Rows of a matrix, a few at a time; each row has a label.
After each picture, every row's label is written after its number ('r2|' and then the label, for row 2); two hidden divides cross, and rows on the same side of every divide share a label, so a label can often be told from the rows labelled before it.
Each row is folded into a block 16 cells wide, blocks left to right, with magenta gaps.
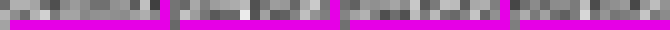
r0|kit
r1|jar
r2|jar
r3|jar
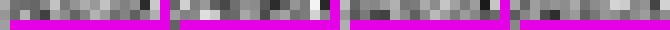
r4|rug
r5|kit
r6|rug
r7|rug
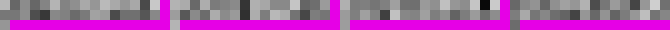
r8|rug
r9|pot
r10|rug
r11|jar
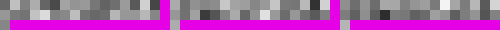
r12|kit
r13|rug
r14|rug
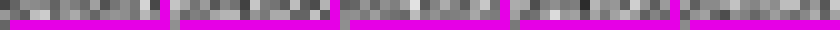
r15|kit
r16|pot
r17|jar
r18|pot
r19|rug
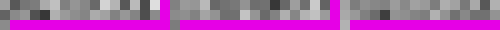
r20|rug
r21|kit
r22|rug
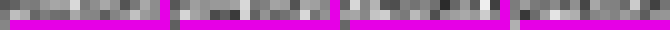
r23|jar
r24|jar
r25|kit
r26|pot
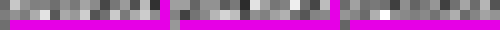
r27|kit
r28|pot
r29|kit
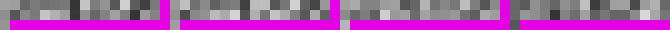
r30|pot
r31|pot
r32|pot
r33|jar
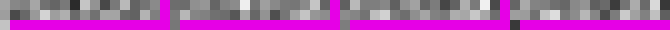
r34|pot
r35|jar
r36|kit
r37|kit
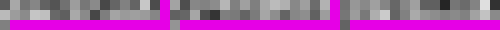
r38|kit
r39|rug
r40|kit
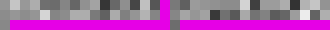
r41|kit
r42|jar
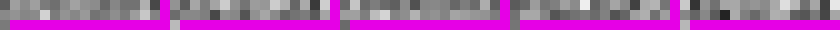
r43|kit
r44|rug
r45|kit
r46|jar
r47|rug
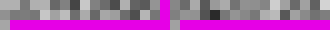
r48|pot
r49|rug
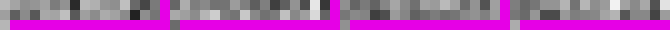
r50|pot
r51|kit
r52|rug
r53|rug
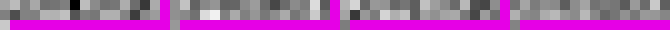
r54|pot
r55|kit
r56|pot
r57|kit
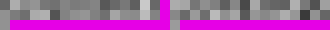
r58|kit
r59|pot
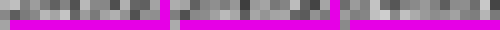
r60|pot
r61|pot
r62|kit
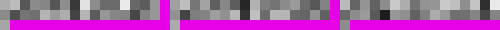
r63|pot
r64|pot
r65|rug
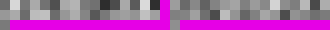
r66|kit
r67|rug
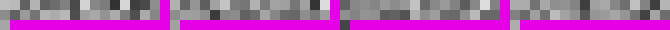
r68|pot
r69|rug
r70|jar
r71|pot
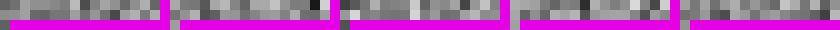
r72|jar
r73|rug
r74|jar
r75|pot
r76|rug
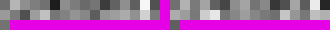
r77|kit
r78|kit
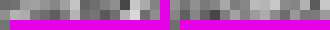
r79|jar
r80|rug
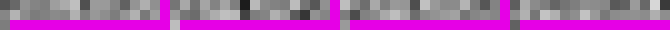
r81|jar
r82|pot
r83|pot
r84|kit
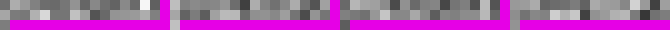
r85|kit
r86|pot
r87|kit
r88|pot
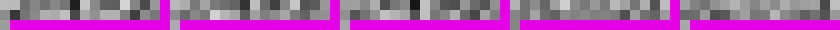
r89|pot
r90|pot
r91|pot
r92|rug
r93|rug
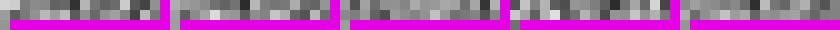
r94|pot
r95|pot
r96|rug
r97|kit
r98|pot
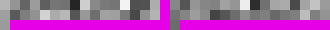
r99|pot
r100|jar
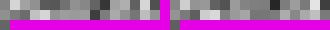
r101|kit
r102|kit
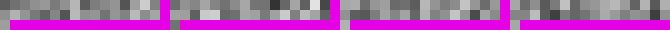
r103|jar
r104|kit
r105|pot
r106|rug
